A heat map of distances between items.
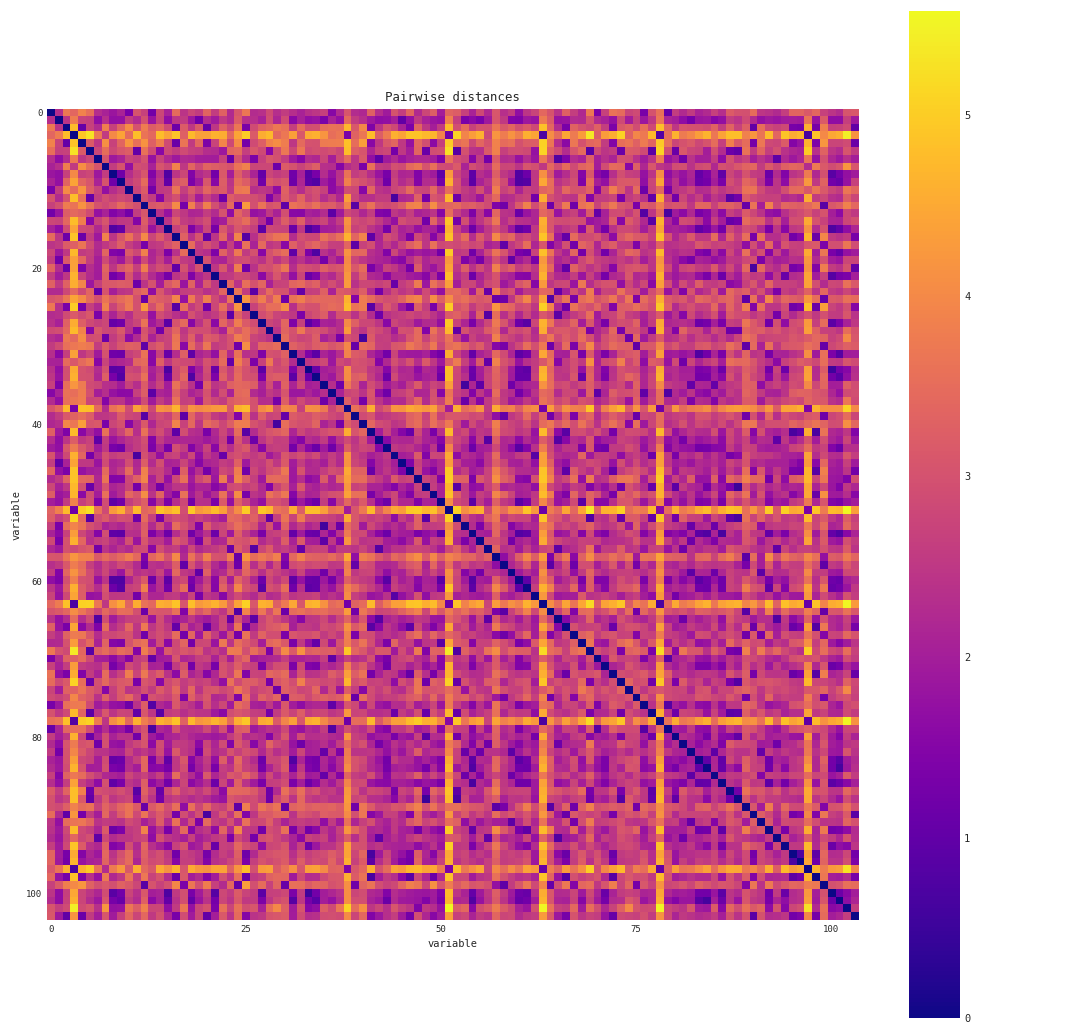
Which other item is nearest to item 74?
29
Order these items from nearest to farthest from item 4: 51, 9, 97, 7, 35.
9, 35, 7, 97, 51
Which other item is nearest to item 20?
90
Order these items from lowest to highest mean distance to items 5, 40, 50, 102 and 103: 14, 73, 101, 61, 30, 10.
101, 61, 14, 73, 10, 30
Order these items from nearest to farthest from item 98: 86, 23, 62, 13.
86, 62, 23, 13
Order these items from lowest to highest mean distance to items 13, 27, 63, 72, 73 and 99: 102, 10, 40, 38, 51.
10, 40, 102, 38, 51
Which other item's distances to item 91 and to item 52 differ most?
69
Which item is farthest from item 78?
102
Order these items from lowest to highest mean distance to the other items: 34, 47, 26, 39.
34, 26, 39, 47
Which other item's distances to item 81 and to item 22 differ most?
32
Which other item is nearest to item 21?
100
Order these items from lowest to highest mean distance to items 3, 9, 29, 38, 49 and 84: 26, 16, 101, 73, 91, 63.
101, 26, 91, 63, 16, 73
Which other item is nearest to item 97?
3
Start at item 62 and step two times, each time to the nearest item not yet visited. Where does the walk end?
11
